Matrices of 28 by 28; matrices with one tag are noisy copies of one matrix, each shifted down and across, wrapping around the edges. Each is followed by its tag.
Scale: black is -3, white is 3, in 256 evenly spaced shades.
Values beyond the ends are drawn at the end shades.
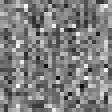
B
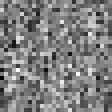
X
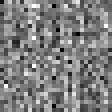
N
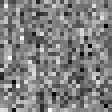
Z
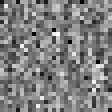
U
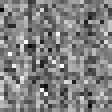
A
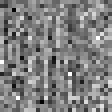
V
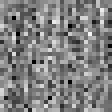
V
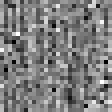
V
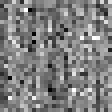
V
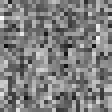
U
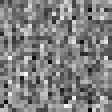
U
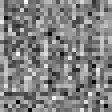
N
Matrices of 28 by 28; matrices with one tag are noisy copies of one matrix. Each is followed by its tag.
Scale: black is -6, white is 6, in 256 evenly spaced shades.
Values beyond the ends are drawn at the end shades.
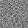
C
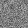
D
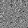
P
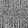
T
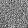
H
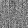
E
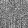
H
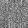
H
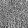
H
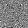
D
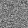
D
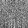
H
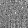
H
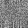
T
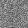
D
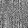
T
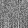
T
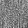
T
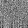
T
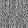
E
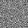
P
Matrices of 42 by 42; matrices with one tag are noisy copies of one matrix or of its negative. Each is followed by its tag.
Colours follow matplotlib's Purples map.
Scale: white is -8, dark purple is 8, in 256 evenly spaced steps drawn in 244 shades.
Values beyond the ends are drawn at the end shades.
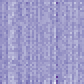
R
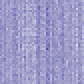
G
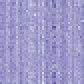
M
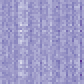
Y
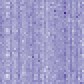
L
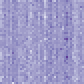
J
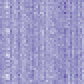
L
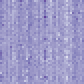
J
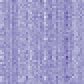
J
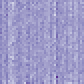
R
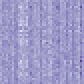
Y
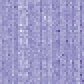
Y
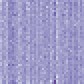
R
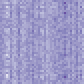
L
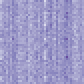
J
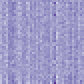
R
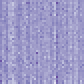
R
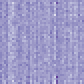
R
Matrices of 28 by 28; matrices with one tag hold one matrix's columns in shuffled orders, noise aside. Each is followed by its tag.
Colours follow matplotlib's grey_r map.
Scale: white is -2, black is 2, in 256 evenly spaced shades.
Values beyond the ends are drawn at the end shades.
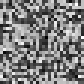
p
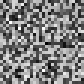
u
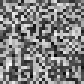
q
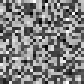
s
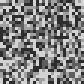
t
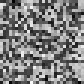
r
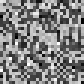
p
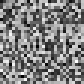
p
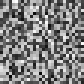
r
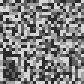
q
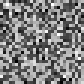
u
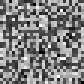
t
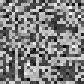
q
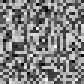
p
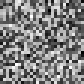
r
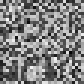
q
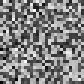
u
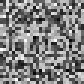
p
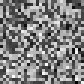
r
